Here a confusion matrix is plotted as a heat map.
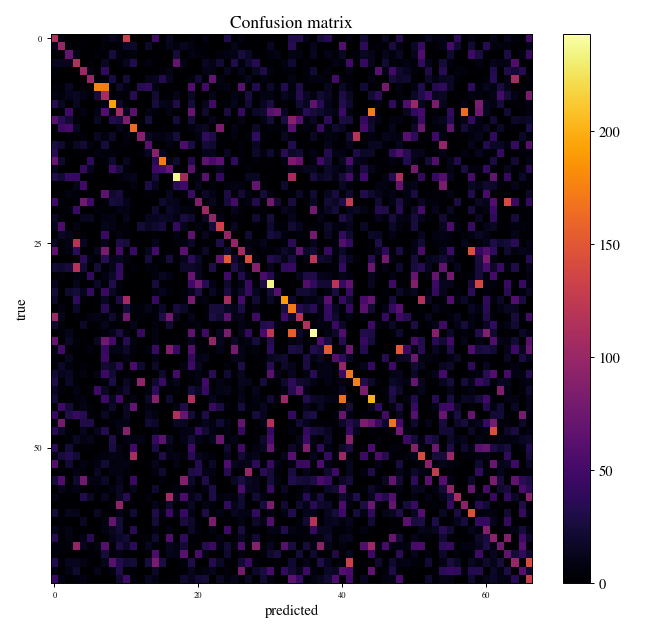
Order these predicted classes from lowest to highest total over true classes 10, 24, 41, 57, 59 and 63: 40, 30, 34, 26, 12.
12, 26, 34, 40, 30
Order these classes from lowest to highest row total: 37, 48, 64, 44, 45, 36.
45, 48, 37, 64, 44, 36
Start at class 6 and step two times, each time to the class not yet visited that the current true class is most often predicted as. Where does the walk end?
66
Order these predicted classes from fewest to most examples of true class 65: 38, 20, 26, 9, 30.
20, 38, 9, 30, 26
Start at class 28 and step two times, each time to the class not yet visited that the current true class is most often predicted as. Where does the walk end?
17
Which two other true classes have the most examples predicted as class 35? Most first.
50, 30
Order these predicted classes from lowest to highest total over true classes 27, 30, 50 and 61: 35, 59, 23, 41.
23, 41, 35, 59
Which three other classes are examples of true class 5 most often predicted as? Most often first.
64, 22, 39
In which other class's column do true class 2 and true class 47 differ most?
30
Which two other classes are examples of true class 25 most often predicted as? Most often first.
3, 40
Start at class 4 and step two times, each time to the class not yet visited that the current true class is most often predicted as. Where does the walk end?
11
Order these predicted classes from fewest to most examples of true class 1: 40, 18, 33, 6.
6, 18, 33, 40
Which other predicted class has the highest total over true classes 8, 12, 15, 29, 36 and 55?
53
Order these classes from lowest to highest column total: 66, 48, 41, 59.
59, 48, 66, 41
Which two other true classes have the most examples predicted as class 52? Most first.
54, 7
